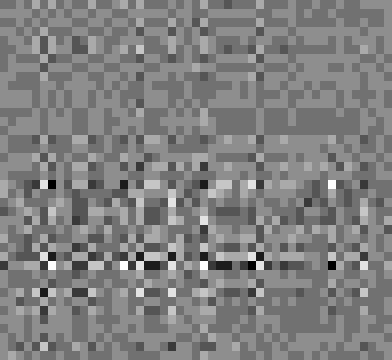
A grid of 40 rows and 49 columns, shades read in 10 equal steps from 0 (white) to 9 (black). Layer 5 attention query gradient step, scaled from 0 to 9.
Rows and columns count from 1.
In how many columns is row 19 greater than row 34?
10
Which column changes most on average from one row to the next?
26
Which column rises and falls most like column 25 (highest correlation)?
41
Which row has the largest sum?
30
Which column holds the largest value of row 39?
22
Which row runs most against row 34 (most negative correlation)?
38
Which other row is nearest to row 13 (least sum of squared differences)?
3
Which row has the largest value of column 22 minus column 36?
29
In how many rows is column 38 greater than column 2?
16
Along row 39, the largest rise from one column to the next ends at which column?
7
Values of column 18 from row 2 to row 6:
4 3 6 4 2
